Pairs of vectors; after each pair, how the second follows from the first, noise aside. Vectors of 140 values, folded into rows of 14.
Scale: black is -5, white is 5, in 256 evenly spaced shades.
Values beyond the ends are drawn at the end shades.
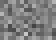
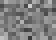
reversed.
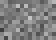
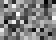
wrapped around, negated, scaled up.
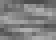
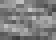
reversed.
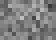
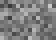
sign-scrambled.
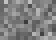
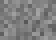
shrunk.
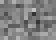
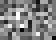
reversed, negated, scaled up.
